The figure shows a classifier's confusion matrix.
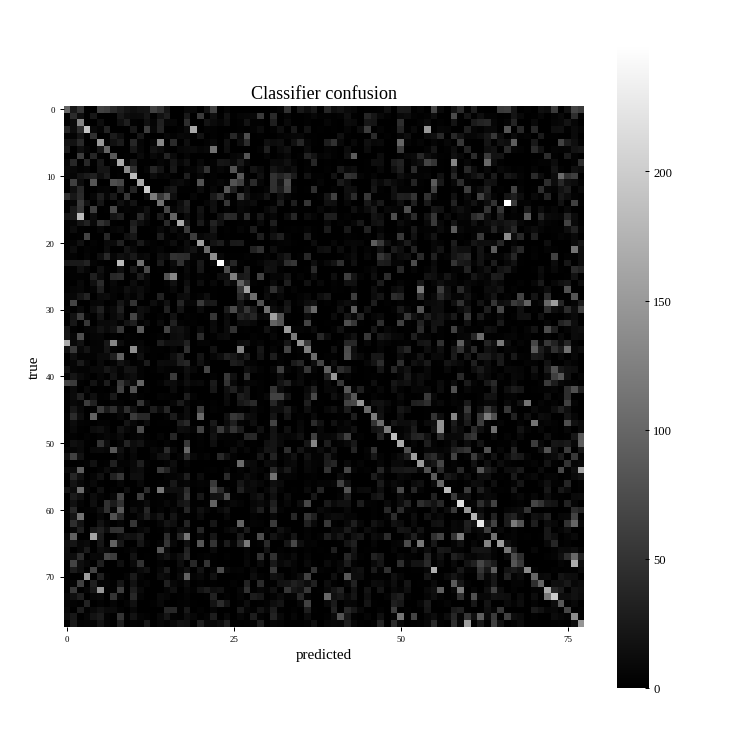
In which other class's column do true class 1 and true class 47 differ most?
56
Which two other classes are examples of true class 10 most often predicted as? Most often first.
74, 26
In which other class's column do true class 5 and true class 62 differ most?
14
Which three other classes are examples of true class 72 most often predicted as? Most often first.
5, 59, 56
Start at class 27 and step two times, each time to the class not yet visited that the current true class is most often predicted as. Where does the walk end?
26
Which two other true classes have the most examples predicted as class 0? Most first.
35, 41
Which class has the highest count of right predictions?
23
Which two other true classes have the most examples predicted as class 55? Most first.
69, 11
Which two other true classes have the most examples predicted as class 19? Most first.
3, 68
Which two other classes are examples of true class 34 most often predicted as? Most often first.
62, 2
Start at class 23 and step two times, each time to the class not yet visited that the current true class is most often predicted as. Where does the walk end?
58
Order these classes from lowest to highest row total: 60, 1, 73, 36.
1, 60, 73, 36
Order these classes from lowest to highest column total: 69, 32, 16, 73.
69, 32, 16, 73
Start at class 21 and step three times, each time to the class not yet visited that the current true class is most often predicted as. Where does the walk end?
37
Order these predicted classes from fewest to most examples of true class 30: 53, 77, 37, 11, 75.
11, 75, 77, 53, 37
